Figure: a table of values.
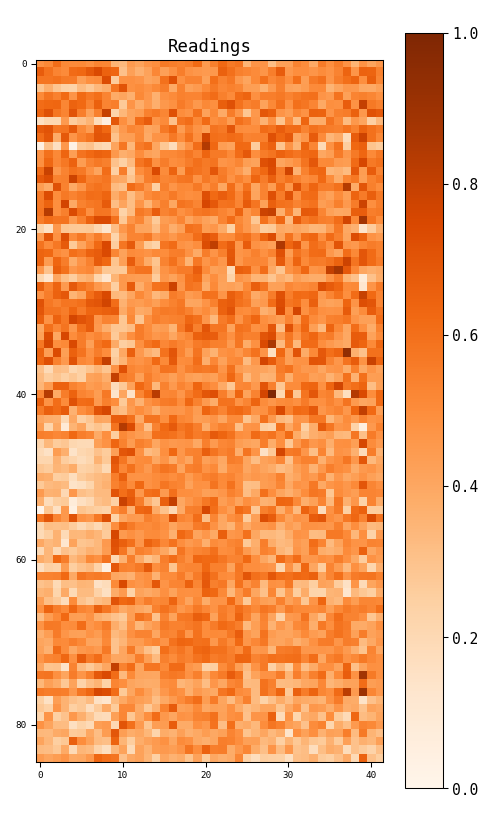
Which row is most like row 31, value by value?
41
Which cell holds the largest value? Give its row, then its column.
40, 28
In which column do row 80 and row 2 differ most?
4
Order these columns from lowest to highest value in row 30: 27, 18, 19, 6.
27, 19, 18, 6
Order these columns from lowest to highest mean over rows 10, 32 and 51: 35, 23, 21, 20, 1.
1, 23, 35, 21, 20
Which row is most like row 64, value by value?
83
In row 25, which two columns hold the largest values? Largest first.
36, 35
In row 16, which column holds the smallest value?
11
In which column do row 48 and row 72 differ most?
5
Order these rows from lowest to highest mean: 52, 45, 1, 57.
57, 52, 45, 1
